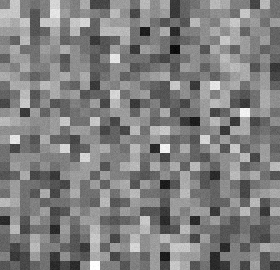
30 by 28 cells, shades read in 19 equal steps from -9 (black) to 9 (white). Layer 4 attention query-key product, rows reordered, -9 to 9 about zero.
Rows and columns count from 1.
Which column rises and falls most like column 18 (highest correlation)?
14
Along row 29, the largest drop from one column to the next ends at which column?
17
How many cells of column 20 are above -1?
14
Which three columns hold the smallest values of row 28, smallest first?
23, 9, 2
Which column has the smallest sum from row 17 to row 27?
6
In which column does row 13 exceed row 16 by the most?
25
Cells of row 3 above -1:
21
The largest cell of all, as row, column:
30, 10
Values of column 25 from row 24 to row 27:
4 -1 -1 0
